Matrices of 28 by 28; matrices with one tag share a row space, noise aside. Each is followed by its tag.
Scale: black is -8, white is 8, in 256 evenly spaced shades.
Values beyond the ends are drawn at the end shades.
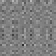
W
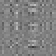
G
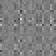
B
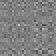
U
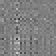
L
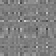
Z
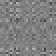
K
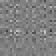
K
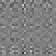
W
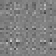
K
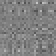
U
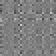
B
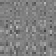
K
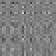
W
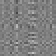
G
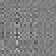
L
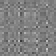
Z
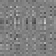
K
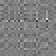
Z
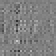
L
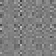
B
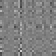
B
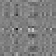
G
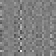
B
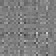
Z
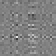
G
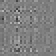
L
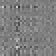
L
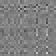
Z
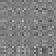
U
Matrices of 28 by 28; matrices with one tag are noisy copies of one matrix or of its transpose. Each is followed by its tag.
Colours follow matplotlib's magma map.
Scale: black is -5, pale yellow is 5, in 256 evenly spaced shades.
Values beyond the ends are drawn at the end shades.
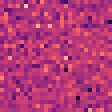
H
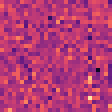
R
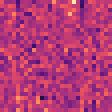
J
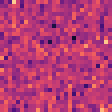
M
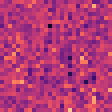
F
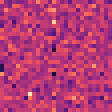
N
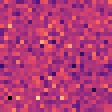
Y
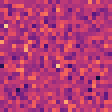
H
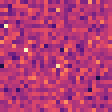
H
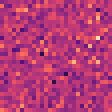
Y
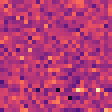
R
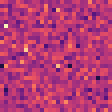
H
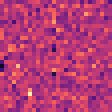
N
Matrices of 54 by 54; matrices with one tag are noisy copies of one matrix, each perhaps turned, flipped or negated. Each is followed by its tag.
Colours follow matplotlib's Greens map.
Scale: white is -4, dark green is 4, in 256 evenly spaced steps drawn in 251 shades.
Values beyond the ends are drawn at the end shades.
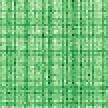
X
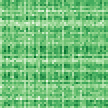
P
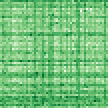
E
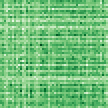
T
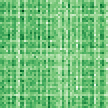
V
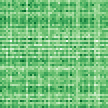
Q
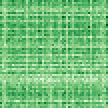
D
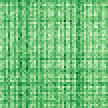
T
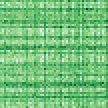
P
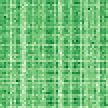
P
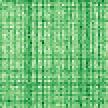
T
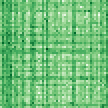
E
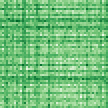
T
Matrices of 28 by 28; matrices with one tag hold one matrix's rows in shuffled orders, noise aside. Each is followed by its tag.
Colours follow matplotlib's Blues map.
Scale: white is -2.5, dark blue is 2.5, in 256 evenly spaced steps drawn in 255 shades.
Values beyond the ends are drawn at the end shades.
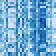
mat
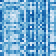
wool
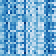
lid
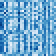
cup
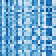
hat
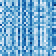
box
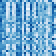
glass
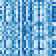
box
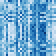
mat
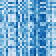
mat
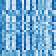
glass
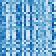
glass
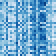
mat
